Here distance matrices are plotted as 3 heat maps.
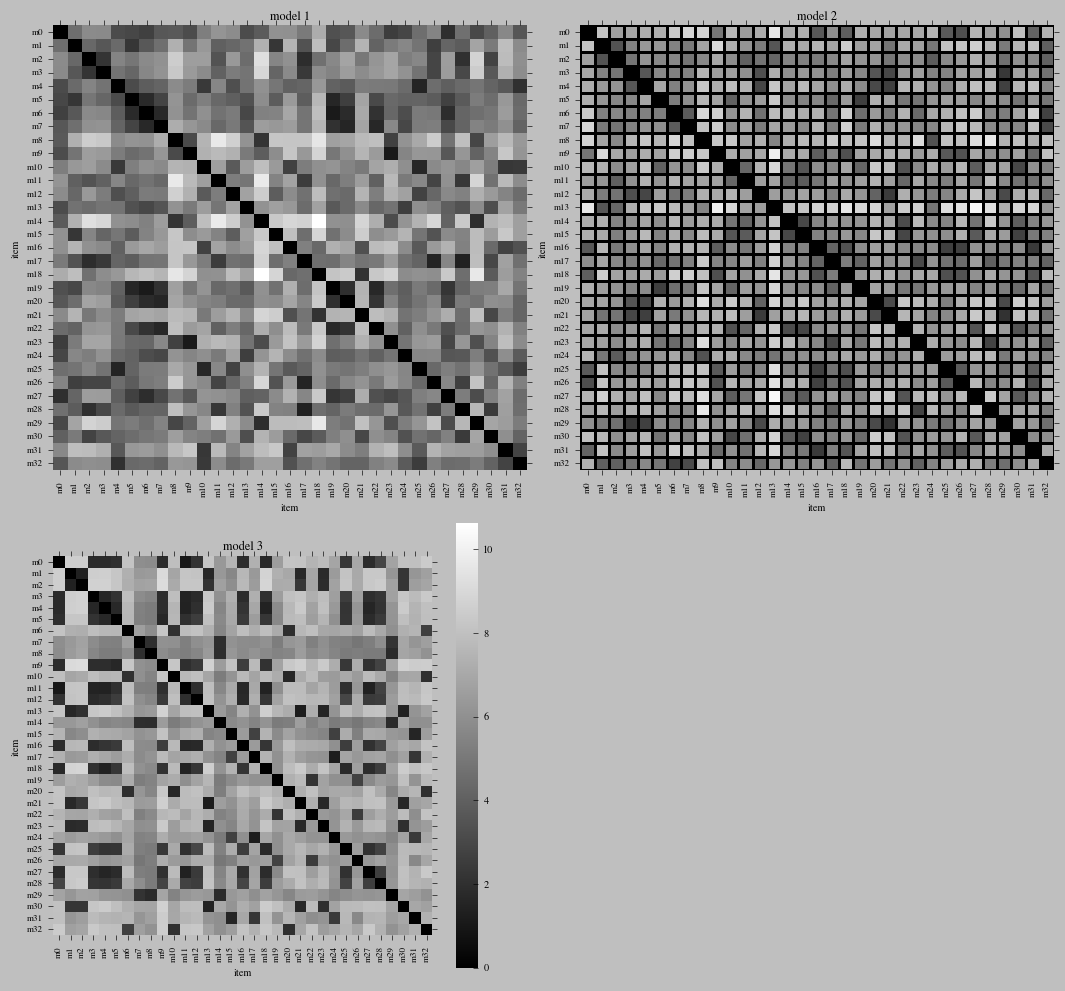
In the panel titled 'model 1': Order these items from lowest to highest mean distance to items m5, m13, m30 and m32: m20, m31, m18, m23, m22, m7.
m7, m20, m22, m23, m31, m18
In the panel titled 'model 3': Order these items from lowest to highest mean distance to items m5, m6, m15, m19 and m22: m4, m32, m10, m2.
m4, m10, m32, m2
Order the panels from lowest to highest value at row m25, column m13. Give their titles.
model 1, model 3, model 2
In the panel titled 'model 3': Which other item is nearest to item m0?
m11
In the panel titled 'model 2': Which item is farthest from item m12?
m27
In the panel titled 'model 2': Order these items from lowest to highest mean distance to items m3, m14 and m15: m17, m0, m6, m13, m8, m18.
m17, m18, m6, m0, m8, m13
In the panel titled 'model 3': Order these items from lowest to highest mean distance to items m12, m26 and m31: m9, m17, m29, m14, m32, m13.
m17, m14, m9, m29, m13, m32
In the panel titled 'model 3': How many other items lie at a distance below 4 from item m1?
5
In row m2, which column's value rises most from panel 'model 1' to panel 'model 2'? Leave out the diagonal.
m28
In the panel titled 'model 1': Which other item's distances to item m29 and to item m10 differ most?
m14
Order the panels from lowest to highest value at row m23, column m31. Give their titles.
model 3, model 2, model 1
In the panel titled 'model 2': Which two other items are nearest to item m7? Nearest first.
m32, m6
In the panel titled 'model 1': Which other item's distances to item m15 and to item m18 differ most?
m21
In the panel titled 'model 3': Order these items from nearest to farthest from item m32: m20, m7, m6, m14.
m20, m6, m14, m7
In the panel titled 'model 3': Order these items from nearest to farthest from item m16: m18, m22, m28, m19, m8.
m18, m28, m8, m19, m22
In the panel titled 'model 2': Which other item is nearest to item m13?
m1
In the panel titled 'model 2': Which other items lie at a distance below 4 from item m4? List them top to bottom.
m3, m12, m20, m21, m29
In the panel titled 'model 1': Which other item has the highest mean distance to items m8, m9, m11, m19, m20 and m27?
m18
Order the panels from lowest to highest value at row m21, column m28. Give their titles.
model 1, model 2, model 3
